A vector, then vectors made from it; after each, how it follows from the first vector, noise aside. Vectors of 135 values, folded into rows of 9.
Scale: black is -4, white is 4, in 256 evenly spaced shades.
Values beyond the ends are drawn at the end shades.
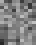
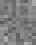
reversed, negated, shrunk.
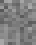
negated, shrunk.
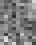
reversed, negated.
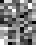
negated, scaled up.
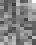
reversed, negated.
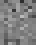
partly zeroed.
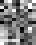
negated, scaled up.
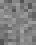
shrunk.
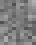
reversed, negated, shrunk.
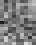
reversed, negated.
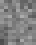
shrunk.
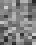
reversed.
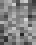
reversed.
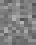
wrapped around, negated, shrunk.
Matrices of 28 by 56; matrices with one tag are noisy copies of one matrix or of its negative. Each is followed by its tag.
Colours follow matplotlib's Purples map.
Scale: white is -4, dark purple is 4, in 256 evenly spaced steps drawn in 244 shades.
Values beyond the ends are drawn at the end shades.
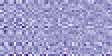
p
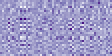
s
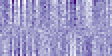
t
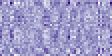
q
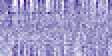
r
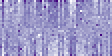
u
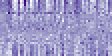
r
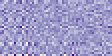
p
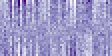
t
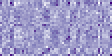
q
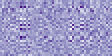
s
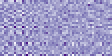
p
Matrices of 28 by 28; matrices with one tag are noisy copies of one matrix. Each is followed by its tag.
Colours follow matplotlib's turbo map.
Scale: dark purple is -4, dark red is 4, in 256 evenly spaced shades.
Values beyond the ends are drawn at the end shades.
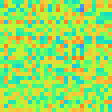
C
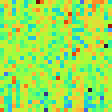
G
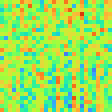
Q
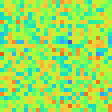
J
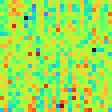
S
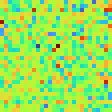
C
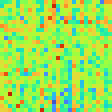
Q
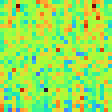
G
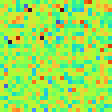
C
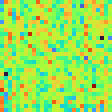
G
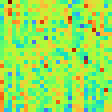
G
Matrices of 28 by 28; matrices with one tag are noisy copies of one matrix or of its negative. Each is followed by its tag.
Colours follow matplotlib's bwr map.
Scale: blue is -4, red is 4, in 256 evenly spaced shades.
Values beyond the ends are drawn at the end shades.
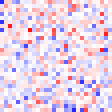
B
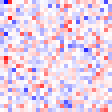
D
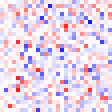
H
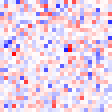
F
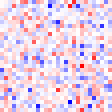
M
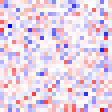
B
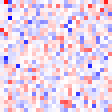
D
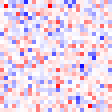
M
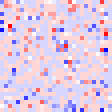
B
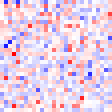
F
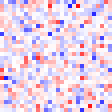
M
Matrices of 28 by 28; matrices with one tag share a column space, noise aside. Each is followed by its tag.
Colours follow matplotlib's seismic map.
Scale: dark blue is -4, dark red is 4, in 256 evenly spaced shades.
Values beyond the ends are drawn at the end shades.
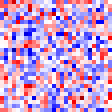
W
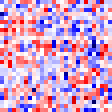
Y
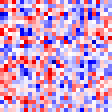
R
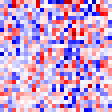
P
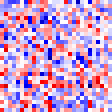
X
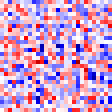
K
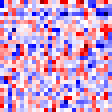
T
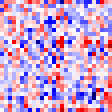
Y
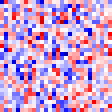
W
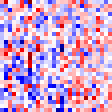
Y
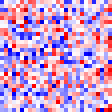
W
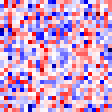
P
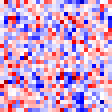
X
